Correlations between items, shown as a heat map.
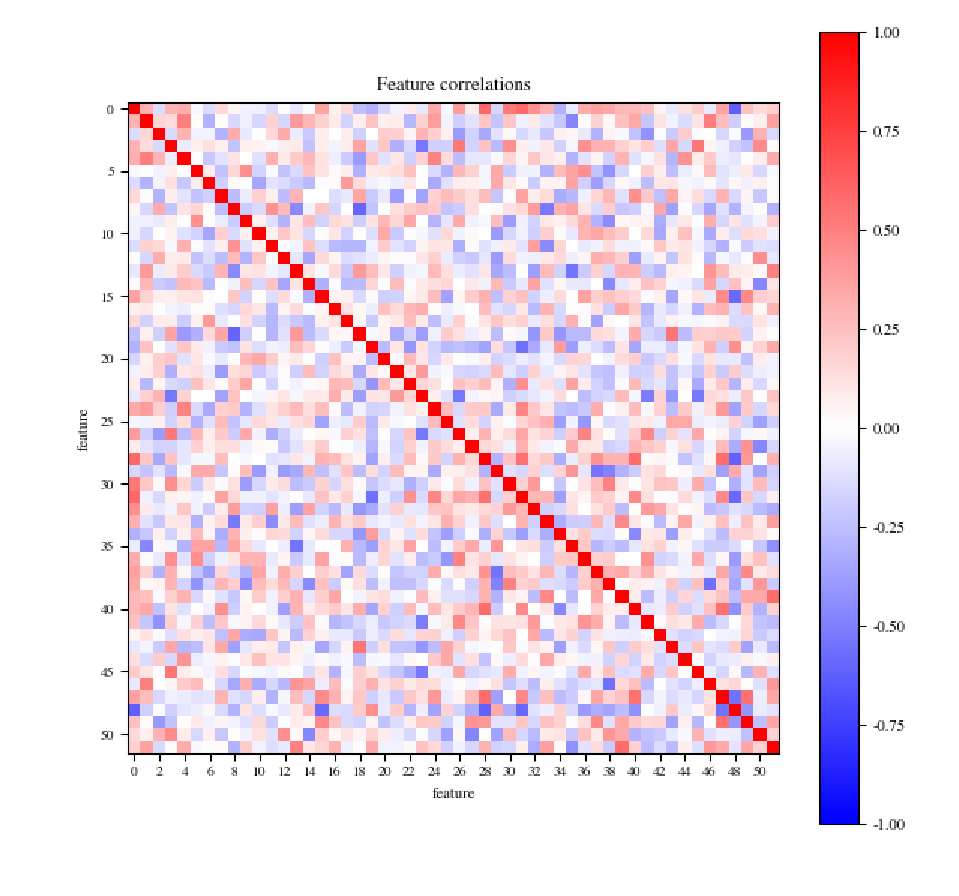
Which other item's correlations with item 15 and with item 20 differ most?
49
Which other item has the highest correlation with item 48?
19
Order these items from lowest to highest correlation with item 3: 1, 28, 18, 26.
1, 28, 18, 26
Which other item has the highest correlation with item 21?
23
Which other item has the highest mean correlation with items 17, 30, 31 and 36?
0
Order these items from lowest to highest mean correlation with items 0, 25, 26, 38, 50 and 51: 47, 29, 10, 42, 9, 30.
29, 42, 9, 10, 47, 30
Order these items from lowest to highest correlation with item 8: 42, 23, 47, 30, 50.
47, 50, 30, 23, 42
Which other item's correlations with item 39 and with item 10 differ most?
51
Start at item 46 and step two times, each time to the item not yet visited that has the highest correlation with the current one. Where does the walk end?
4
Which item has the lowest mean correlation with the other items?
48
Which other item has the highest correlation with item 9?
5
